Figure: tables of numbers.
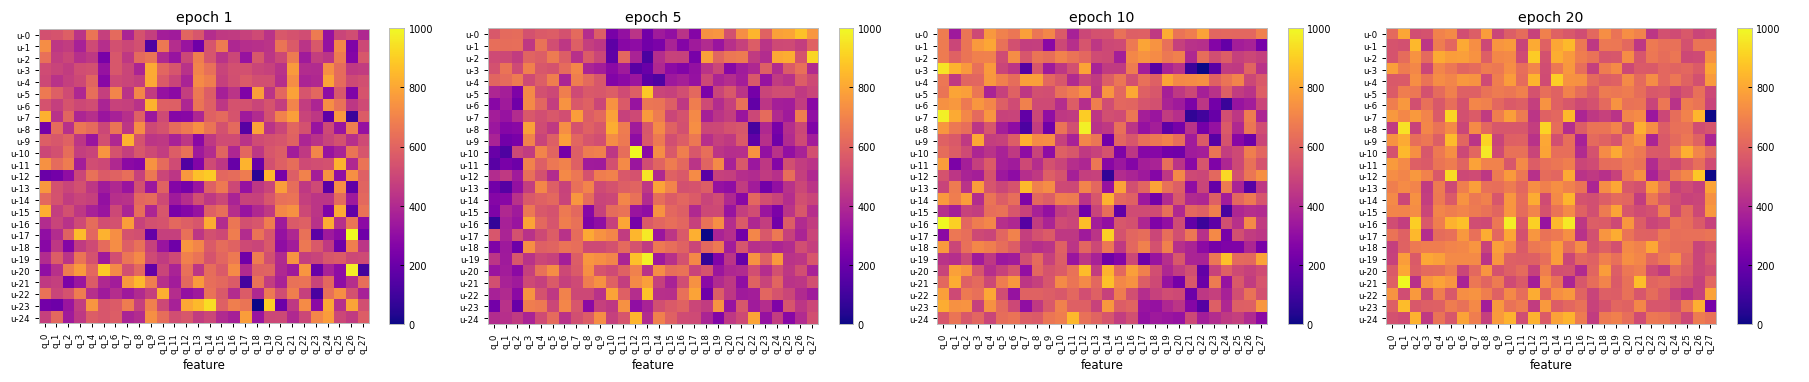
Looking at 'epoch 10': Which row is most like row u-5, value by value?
u-20
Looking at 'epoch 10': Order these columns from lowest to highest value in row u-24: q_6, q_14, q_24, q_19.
q_19, q_24, q_14, q_6
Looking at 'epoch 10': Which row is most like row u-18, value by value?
u-1
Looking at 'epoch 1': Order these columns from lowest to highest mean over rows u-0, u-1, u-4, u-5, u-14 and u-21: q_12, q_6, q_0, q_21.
q_12, q_6, q_0, q_21
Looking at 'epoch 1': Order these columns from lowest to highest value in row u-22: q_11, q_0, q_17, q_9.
q_11, q_9, q_17, q_0
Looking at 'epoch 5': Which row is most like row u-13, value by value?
u-20
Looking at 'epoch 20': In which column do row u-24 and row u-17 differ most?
q_8
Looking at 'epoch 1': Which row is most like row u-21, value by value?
u-19
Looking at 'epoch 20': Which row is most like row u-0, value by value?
u-20
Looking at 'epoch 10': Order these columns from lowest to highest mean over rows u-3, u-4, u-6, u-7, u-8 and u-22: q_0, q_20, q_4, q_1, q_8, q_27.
q_20, q_27, q_8, q_1, q_4, q_0
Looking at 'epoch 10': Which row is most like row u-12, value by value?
u-19
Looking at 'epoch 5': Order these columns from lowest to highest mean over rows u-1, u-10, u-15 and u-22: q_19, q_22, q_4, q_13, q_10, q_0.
q_0, q_13, q_19, q_10, q_22, q_4
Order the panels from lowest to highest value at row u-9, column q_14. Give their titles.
epoch 10, epoch 1, epoch 20, epoch 5
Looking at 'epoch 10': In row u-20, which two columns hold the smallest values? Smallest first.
q_22, q_7
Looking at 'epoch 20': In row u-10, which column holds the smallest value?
q_16
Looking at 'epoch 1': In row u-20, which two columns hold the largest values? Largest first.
q_26, q_5
